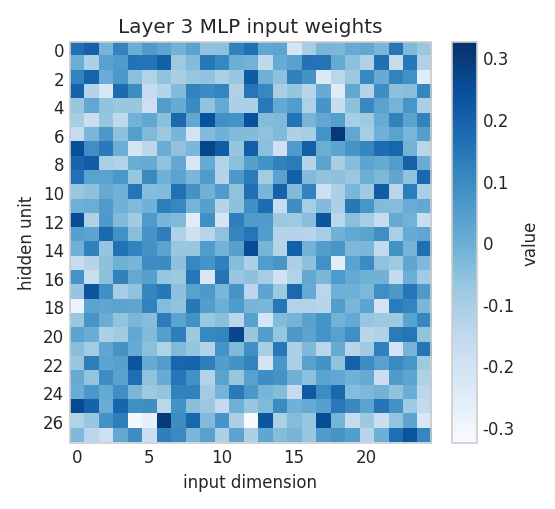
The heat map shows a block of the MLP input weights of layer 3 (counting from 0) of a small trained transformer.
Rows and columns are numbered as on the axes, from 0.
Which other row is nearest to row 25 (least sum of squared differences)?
0
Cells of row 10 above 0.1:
7
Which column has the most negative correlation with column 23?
3
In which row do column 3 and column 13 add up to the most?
26
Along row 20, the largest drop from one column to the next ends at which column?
12
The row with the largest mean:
22
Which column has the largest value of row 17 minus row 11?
1
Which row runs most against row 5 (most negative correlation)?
25
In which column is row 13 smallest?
8
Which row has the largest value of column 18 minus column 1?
6
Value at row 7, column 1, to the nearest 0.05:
0.1
